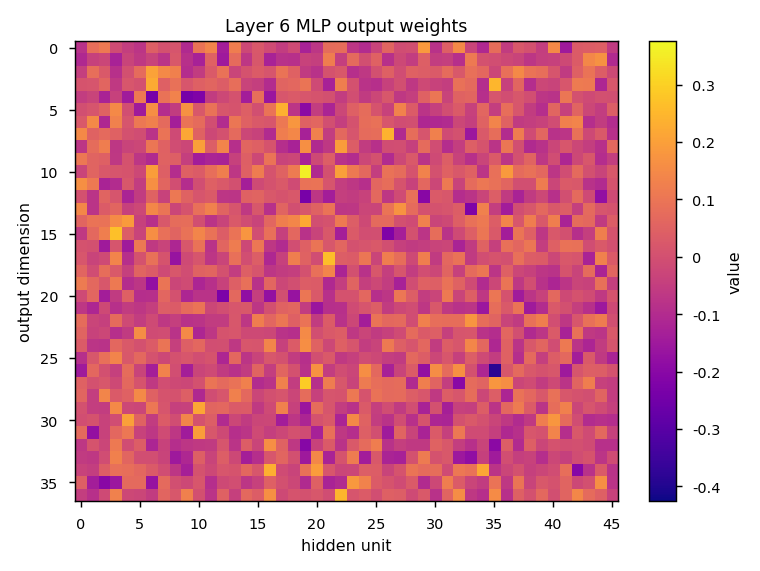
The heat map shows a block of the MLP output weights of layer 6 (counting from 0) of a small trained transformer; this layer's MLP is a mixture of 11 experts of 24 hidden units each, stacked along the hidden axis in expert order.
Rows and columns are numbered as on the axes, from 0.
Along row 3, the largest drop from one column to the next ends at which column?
36
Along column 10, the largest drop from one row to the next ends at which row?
9
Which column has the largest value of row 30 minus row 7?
40
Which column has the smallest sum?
45
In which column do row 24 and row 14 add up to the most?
19
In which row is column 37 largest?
2
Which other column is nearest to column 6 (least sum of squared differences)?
11
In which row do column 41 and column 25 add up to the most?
6
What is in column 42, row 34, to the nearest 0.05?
-0.2
